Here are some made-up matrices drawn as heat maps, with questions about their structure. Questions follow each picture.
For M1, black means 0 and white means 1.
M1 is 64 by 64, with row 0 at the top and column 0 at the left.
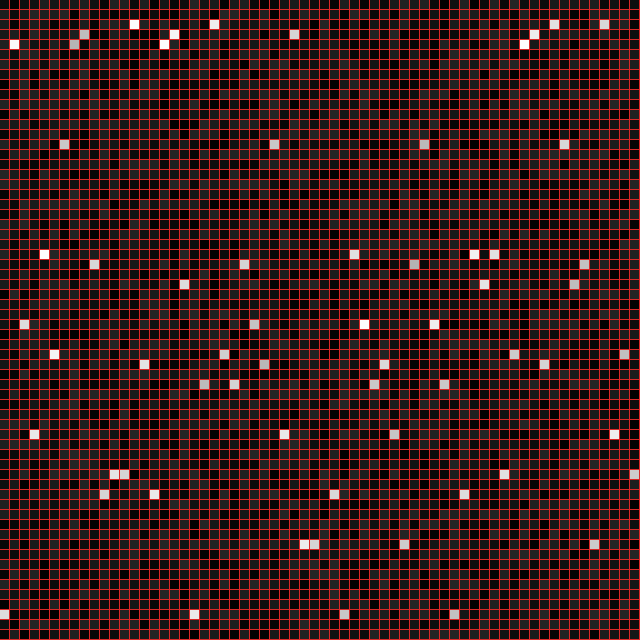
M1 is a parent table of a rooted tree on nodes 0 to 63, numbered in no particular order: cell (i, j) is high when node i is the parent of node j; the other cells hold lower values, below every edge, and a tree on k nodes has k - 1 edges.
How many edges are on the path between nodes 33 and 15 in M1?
2
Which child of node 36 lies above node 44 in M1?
38
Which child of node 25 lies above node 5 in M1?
35
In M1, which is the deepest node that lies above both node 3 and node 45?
43
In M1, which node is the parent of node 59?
54
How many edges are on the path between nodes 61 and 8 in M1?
3
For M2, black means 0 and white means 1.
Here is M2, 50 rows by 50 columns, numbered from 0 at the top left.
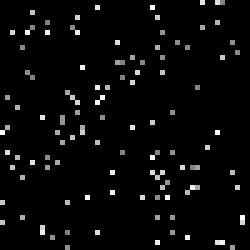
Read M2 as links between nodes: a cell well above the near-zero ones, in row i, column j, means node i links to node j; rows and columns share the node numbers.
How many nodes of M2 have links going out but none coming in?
5
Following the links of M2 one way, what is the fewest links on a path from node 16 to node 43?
2
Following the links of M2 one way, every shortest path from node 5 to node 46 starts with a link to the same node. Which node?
node 40
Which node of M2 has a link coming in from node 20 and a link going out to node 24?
node 15
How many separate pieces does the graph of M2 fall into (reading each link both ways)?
4
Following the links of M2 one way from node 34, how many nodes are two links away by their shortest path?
9
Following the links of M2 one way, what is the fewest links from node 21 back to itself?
7
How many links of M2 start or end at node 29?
1
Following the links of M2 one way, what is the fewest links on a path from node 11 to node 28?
6
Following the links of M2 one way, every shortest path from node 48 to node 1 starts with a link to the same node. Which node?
node 31
